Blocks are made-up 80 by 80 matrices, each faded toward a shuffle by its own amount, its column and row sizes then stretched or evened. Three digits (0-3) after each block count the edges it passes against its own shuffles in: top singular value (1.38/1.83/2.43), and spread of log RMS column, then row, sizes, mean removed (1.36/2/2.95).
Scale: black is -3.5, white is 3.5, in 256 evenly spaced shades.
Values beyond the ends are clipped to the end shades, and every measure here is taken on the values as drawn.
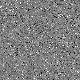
0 0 1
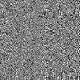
2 2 0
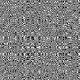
3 2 2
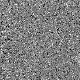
0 1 0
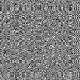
3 1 1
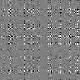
3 3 3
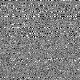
2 0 3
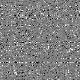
2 1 2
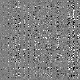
1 3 2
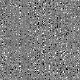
0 3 1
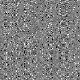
2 2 0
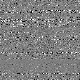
0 0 3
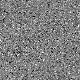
0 0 1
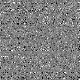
1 1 2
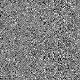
1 2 0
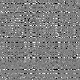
3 1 3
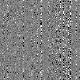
1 3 0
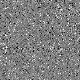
1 1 1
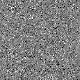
1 1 1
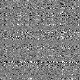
2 2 3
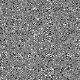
0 2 2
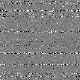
1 2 3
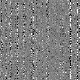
2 3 0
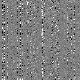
2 3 0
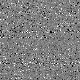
0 0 2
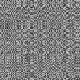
3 1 2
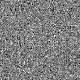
1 1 0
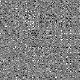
2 2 2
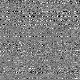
0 1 3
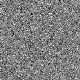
1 1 0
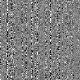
2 3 0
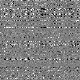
2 1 3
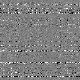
2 1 3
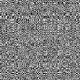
3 2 2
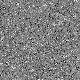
0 0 0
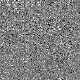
1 1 2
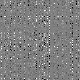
2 3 2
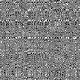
3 1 2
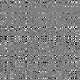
3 2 3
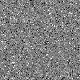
1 0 0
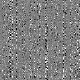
2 3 0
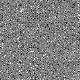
1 2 0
